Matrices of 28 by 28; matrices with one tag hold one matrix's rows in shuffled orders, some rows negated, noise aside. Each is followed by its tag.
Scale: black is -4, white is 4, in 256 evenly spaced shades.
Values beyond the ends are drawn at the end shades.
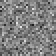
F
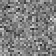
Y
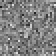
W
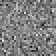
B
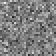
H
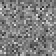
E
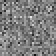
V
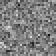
Y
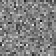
F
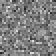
Y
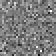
E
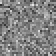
Y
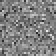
B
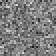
Y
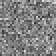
E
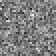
Y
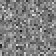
F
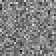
F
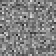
B
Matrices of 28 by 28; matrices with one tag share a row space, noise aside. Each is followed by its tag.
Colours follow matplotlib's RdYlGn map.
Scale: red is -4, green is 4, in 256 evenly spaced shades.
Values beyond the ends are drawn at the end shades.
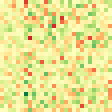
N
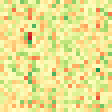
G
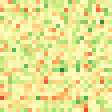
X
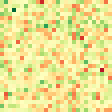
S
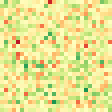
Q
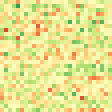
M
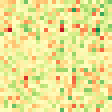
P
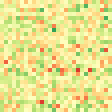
Q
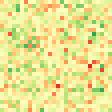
X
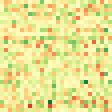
Q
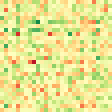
M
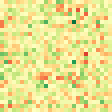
S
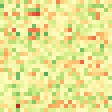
M
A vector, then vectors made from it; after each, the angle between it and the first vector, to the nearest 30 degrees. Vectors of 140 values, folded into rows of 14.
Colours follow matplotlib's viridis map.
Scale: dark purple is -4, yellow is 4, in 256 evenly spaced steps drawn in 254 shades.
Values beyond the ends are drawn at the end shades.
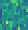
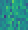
60 degrees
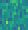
30 degrees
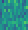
60 degrees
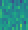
120 degrees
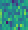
150 degrees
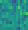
120 degrees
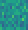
60 degrees
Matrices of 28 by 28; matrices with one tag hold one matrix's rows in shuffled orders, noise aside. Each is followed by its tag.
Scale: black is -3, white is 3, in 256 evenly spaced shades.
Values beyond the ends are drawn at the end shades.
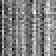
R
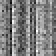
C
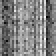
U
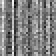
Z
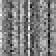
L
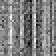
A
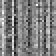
Z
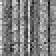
L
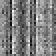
C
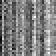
R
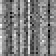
L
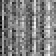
R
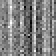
A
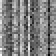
L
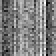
U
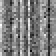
L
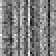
L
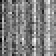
R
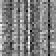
L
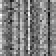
L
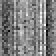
U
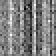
A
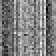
U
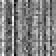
Z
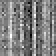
A
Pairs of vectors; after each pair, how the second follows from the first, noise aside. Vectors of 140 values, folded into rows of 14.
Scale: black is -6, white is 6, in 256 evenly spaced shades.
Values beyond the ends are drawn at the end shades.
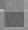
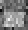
negated, scaled up.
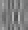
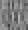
copied.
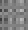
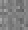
negated, shrunk.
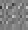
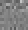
wrapped around, partly zeroed.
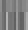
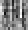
reversed, scaled up.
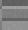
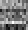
reversed, scaled up.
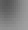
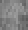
wrapped around, shrunk.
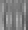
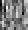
reversed, scaled up.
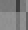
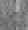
negated, shrunk.
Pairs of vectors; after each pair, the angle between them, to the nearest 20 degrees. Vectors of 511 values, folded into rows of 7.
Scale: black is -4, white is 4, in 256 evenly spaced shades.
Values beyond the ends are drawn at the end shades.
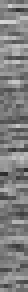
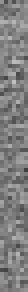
60 degrees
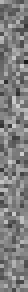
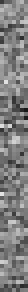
140 degrees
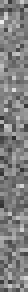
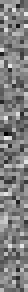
100 degrees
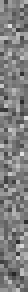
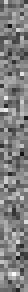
160 degrees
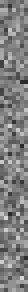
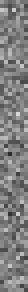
40 degrees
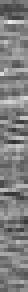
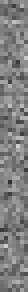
60 degrees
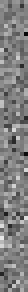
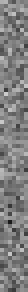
100 degrees
